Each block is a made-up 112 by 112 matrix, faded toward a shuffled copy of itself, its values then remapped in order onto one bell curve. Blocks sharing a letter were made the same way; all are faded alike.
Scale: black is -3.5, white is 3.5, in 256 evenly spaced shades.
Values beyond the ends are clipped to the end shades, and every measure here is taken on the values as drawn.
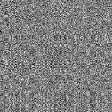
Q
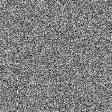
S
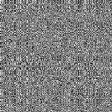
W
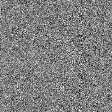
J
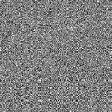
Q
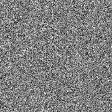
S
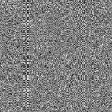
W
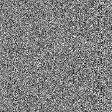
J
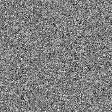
S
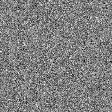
S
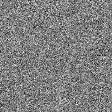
S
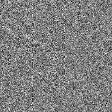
J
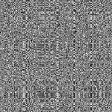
W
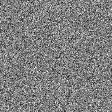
S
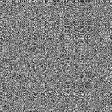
Q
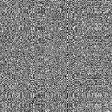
W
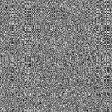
W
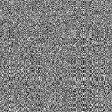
W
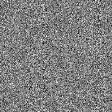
J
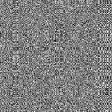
W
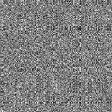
Q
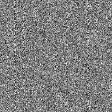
J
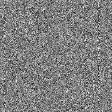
J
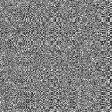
W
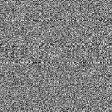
Q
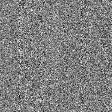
J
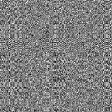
W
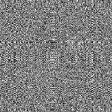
Q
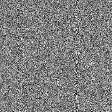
J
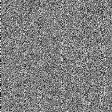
J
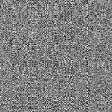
Q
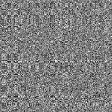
Q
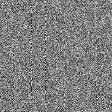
J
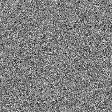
S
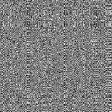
W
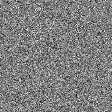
S
